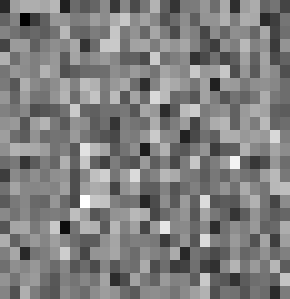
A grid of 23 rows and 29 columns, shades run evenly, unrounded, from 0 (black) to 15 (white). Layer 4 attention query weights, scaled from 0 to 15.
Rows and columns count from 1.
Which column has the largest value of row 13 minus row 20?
9
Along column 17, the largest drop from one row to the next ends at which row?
19
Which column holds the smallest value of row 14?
1
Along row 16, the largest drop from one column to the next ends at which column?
22
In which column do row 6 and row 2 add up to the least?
3
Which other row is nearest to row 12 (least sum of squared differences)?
15
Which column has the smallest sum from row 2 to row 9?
28
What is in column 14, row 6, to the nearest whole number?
9
